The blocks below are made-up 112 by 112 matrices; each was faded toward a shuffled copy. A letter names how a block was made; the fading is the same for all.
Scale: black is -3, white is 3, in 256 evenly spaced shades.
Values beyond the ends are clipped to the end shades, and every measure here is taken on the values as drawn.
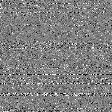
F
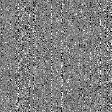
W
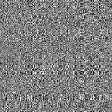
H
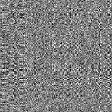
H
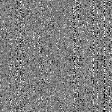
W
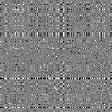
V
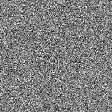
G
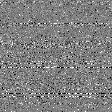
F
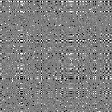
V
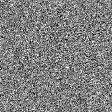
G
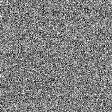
G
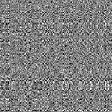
H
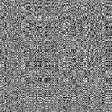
H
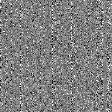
W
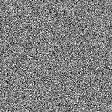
G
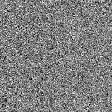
G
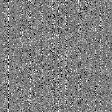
W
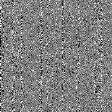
W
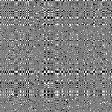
V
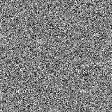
G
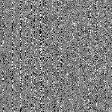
W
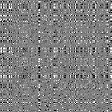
V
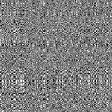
H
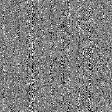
W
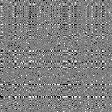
V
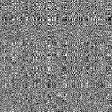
H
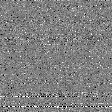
F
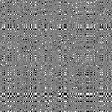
V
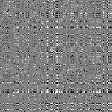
V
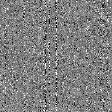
W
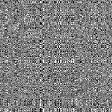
H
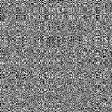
H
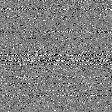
F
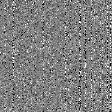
W
